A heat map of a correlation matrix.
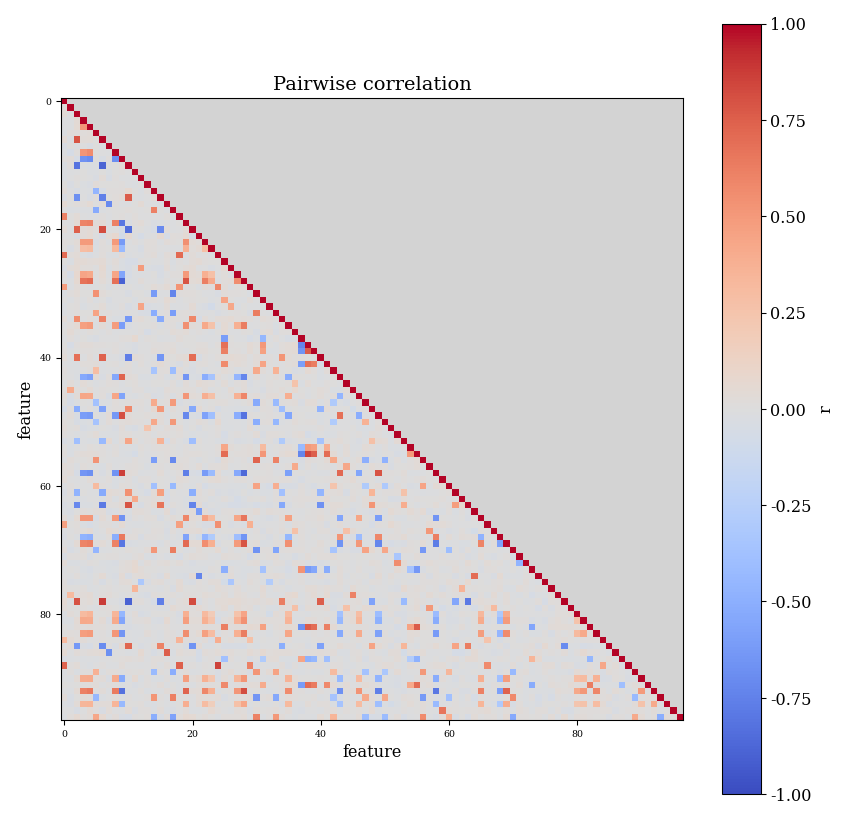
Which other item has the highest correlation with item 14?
17
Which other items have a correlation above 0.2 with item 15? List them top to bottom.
10, 48, 53, 61, 63, 85
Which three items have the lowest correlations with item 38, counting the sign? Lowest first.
37, 73, 87
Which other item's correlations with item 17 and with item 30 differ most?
56
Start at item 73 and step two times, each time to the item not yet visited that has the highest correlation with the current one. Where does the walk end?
87
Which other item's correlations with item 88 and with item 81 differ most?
24
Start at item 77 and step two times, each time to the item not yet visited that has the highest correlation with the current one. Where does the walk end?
1
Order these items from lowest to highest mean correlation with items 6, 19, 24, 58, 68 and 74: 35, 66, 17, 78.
35, 17, 66, 78
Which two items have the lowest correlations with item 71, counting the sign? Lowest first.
72, 52
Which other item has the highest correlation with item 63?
10
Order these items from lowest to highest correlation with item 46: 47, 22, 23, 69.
47, 23, 22, 69
